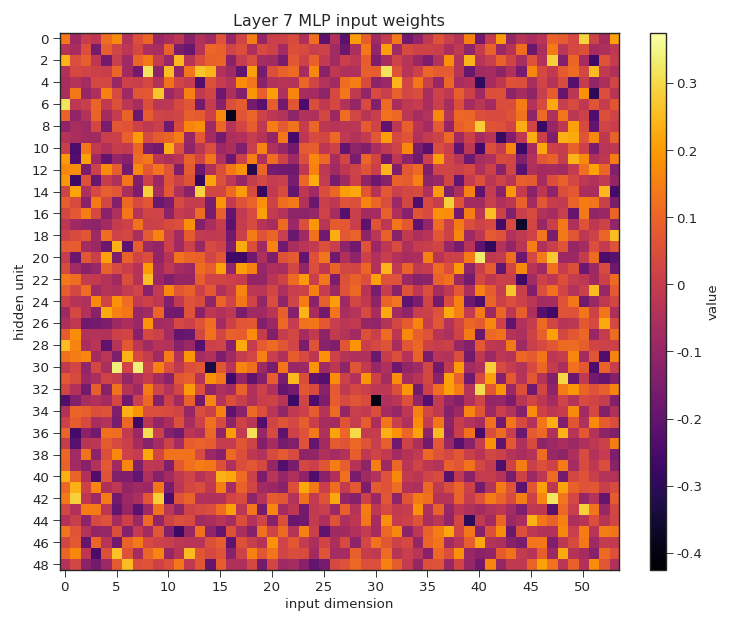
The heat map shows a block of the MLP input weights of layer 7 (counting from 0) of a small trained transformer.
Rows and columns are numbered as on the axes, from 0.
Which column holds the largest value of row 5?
9
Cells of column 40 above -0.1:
37
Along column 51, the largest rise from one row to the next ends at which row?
3
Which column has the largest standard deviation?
40
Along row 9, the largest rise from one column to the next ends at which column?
48
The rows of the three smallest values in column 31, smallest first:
8, 11, 13
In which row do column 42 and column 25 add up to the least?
31
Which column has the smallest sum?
16
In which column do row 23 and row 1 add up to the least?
45
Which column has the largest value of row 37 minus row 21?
53
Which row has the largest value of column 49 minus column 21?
32
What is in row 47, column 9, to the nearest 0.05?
0.15
